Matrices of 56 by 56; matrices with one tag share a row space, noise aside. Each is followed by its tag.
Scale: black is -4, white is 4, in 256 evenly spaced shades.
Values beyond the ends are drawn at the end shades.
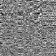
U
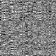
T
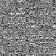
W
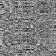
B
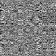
U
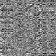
U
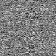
W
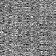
B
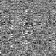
T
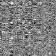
T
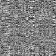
W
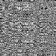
B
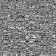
W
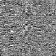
T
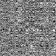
W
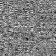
B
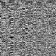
T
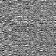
B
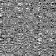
U
